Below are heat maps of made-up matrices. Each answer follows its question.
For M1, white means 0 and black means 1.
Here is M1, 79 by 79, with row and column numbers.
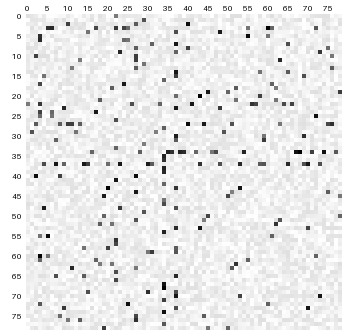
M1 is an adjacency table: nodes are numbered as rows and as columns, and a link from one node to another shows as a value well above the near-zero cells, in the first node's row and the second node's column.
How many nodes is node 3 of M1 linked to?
10
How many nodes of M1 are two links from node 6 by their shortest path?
7
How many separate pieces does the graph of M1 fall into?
7
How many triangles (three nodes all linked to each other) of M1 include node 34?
0
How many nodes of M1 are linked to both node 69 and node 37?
2
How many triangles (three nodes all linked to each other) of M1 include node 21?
3
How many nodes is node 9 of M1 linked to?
3
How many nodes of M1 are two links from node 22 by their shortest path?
9
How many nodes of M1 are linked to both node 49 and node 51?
0
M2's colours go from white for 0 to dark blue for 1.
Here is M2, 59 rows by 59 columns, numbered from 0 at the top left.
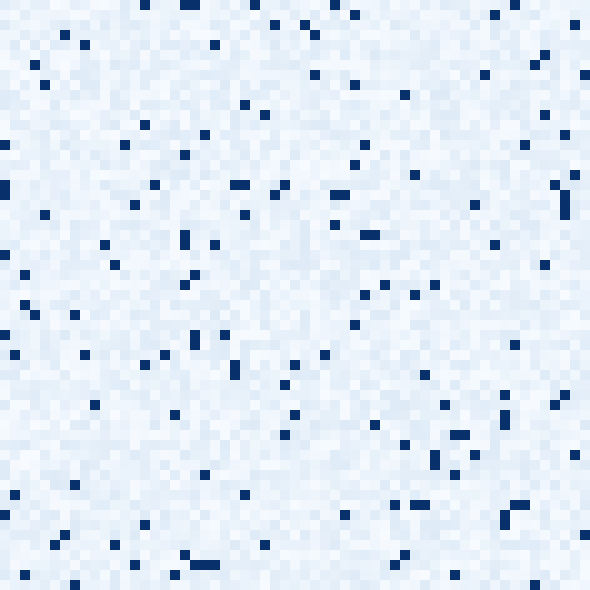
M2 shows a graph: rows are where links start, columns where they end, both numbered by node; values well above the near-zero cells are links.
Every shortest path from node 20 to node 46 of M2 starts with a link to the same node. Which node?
node 47
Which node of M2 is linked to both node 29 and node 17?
node 41
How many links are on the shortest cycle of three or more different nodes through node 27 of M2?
8
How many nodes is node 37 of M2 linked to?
2
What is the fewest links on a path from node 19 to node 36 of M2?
3
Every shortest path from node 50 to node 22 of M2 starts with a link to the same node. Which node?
node 51
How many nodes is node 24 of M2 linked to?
4
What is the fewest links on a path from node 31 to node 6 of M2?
2
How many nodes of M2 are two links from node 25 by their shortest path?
5
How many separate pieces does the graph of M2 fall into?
3
